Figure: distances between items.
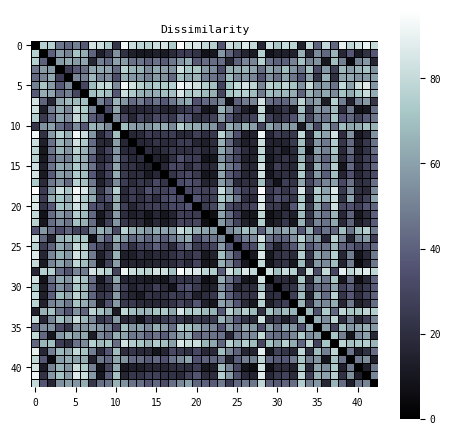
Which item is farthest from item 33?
18
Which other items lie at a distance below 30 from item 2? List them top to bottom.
7, 24, 36, 39, 42
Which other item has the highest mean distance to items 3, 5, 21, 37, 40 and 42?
0
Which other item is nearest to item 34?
13
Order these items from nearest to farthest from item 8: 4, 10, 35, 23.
4, 35, 10, 23
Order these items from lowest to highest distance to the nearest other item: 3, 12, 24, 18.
24, 12, 18, 3
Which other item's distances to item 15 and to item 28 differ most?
38
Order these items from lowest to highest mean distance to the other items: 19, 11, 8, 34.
8, 34, 11, 19
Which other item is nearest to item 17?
30
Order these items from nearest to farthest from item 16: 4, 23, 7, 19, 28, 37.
19, 7, 4, 23, 37, 28
